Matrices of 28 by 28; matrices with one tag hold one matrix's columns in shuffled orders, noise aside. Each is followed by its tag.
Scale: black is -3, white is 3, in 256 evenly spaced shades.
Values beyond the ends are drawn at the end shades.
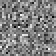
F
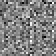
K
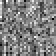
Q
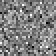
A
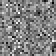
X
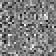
F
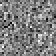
F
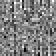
Q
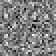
F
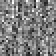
Q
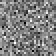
A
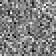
X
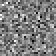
F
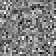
A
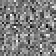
F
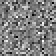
K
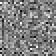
K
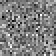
F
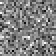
A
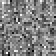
Q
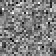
X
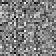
K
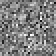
F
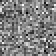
X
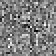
F
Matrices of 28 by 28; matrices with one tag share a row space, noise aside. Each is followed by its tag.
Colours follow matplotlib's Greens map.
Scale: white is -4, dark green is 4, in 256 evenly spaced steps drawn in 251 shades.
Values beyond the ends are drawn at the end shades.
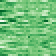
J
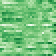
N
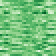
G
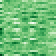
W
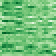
N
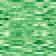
G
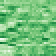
J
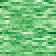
G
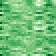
G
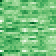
W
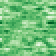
G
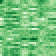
W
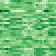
G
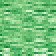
G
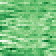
J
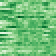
J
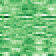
G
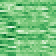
J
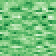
G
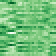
J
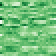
W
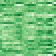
N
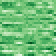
N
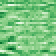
J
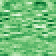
G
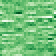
N
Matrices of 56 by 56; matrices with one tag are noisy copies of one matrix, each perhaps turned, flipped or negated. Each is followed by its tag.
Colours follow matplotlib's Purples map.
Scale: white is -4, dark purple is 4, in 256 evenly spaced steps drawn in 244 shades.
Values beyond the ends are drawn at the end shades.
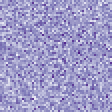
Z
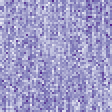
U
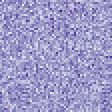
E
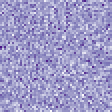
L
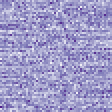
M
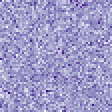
L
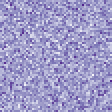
Z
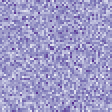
Z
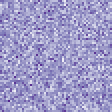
L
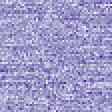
M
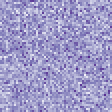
E
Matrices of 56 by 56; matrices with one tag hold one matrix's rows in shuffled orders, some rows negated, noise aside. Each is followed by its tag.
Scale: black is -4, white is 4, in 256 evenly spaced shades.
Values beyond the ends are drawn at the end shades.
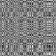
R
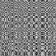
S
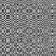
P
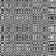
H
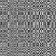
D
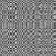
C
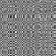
C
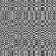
S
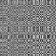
D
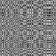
R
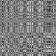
R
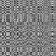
P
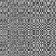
D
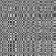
C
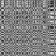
H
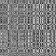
D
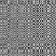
D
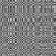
C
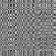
C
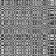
H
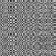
C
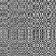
D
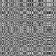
R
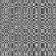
S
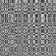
S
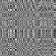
C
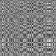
R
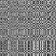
D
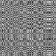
R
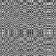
R
